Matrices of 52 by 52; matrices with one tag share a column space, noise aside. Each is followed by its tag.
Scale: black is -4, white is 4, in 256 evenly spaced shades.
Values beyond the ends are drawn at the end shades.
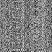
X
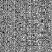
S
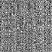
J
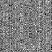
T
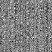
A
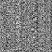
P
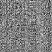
J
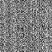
S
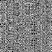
J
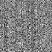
X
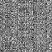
P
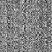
S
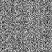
P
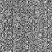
S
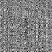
X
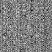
A
